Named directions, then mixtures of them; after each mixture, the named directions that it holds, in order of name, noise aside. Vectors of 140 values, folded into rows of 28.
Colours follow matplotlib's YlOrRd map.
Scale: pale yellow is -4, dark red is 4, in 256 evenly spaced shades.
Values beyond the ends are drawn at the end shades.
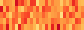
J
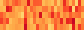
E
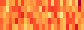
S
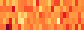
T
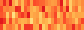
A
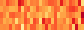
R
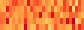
E.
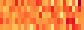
E, S.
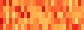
A, S.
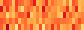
A, J.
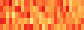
A.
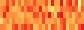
S.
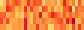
E.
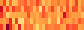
A, J, T.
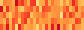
J.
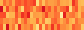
A, J.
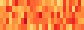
A, E, J.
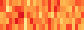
E, S.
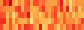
A.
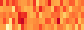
T.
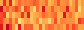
A, J, T.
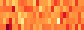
T.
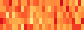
A, E, R.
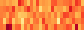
R, T.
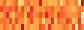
R.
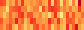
S.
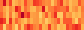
A, S.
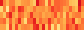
J, S.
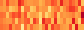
R.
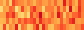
A, E, J.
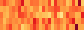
R, S.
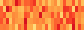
E, J.
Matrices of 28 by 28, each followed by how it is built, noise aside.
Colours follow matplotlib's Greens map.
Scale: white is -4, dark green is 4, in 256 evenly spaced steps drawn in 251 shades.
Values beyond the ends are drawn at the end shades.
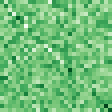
diagonal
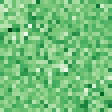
block diagonal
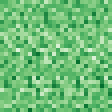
repeating columns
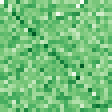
diagonal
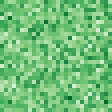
repeating rows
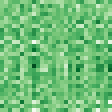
low rank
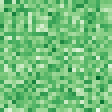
blocks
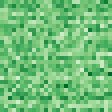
blocks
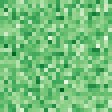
repeating rows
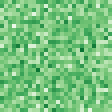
repeating rows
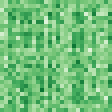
blocks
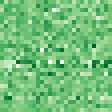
uneven rows
